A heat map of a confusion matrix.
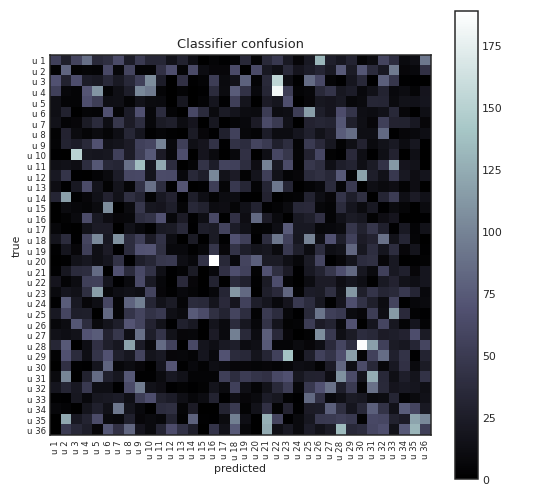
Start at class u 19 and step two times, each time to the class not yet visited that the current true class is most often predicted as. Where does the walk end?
u 23
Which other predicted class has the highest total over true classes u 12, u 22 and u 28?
u 30
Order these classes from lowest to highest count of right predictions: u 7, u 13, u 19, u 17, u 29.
u 19, u 7, u 17, u 13, u 29
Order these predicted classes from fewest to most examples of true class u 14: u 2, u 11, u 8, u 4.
u 4, u 11, u 8, u 2
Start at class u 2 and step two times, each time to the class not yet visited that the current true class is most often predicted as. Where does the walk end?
u 25
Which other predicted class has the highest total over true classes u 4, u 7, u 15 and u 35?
u 22
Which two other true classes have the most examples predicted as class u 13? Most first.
u 10, u 9
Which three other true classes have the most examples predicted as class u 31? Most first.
u 28, u 32, u 34
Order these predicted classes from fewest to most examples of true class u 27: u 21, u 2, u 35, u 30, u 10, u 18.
u 2, u 10, u 30, u 35, u 21, u 18
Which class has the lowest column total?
u 24
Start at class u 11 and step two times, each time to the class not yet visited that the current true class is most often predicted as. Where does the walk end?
u 5
